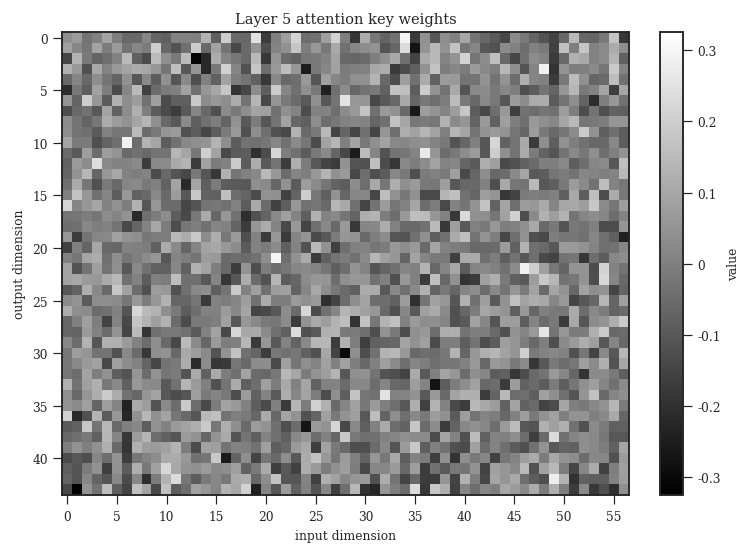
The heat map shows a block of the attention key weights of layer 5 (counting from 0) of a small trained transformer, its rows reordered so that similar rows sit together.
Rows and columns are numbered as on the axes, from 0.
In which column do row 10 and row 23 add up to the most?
43
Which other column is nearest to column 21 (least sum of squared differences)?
30
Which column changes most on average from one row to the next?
13
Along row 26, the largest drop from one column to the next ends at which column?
25
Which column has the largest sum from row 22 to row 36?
54
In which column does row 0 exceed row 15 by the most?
19
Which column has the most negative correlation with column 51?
49
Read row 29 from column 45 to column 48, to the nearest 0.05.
0.05 0 -0.05 0
